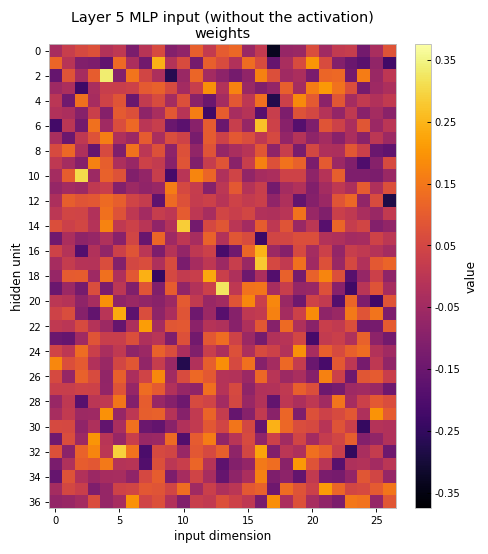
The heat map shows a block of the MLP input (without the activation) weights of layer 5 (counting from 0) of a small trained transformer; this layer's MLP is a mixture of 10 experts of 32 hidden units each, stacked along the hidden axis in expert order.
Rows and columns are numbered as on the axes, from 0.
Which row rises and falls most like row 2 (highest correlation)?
6
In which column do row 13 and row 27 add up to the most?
19
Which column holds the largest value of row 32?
5
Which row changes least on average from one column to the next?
13
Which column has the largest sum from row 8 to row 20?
4
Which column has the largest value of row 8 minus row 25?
10
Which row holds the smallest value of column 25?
20
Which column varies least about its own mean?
1
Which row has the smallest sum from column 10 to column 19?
34
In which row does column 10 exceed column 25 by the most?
14
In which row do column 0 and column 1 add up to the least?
23
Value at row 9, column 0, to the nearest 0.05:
0
